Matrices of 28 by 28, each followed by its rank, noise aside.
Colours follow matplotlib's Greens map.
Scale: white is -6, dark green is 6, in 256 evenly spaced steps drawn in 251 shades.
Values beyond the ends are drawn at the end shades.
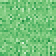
six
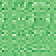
three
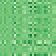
two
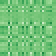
one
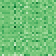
three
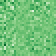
four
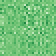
three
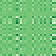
one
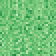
six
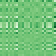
one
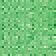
three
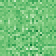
six
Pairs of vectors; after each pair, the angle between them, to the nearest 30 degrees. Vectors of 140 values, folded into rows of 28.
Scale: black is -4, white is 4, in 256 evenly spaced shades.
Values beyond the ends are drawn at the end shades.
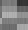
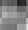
30 degrees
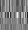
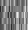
60 degrees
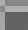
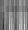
120 degrees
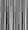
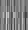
150 degrees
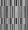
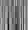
120 degrees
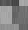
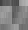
30 degrees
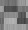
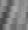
90 degrees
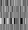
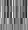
60 degrees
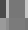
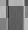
120 degrees
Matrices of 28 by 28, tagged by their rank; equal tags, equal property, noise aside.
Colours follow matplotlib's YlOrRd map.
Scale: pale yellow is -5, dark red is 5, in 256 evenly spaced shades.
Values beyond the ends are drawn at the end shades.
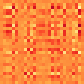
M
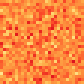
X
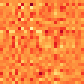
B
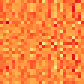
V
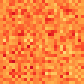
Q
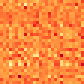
V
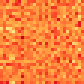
Q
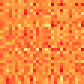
B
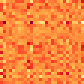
B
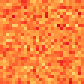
X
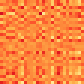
M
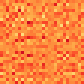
V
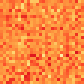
X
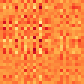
M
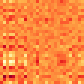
M
